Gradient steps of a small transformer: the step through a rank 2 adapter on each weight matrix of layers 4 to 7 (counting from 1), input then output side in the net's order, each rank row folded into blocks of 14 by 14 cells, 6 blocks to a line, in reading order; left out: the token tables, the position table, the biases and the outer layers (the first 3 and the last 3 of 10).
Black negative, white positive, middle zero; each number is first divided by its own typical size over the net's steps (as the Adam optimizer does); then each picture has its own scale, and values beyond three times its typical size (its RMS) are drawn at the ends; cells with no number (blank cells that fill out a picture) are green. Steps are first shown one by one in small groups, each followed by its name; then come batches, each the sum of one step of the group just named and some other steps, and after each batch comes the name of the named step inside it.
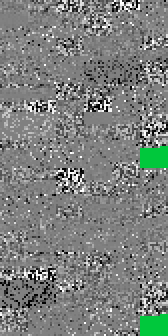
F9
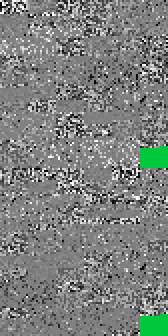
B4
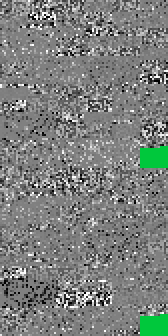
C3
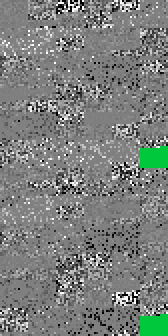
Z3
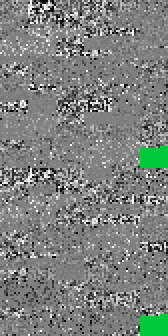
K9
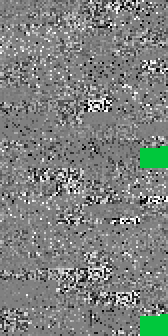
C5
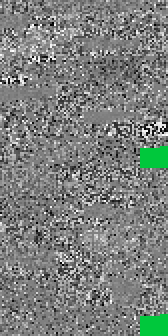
C3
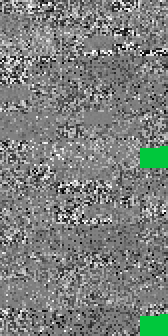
K9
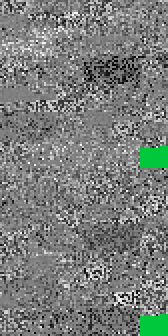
C5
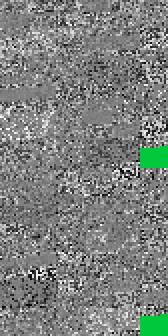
F9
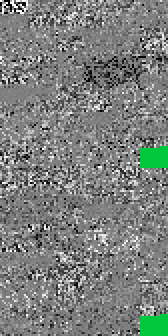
B4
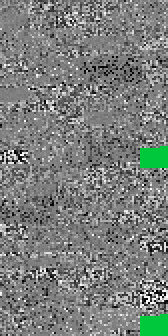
K9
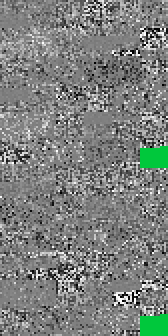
Z3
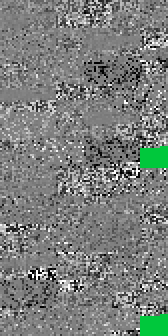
F9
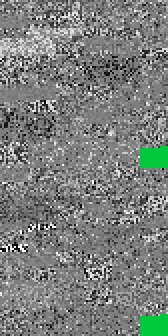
C5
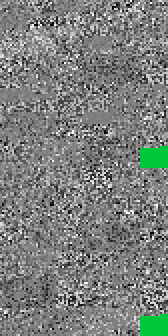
C5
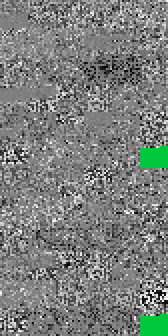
Z3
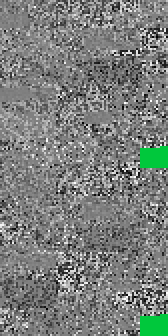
Z3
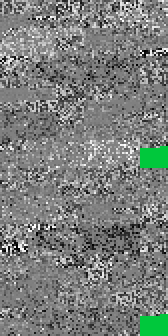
Z3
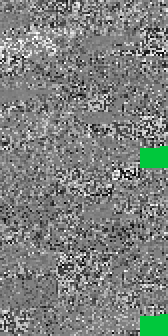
C5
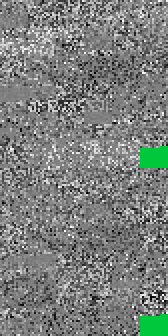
B4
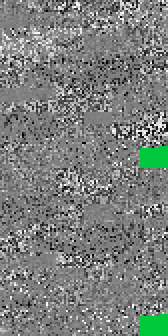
F9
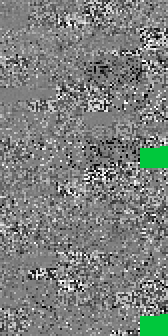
C5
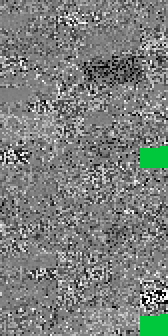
C5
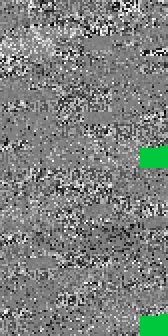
K9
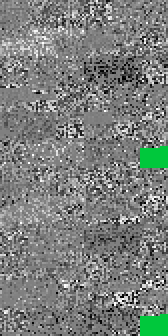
C5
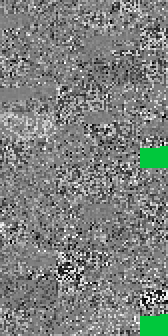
Z3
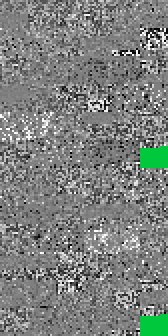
C5
